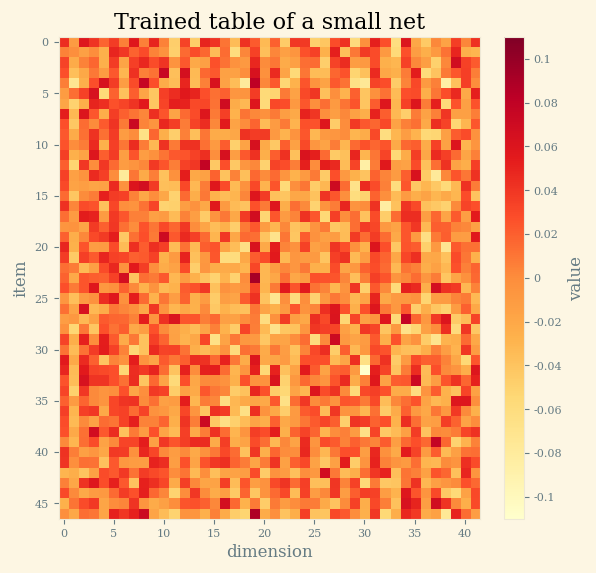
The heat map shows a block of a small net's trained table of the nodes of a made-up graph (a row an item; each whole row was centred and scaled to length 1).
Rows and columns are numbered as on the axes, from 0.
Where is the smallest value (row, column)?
32, 30
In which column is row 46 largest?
19
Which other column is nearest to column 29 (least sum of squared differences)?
13
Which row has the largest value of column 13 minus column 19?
44
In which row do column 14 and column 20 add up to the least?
17
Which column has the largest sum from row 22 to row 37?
31
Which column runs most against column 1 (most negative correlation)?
4
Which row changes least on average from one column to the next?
18
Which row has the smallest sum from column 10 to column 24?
28
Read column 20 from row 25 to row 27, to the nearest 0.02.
-0.04 -0.02 -0.06
